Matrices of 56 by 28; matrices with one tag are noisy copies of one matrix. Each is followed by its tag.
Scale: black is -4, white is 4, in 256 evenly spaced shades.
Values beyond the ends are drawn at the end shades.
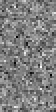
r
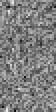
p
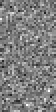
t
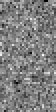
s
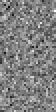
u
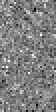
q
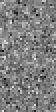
q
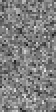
r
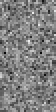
u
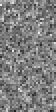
p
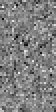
r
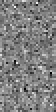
r
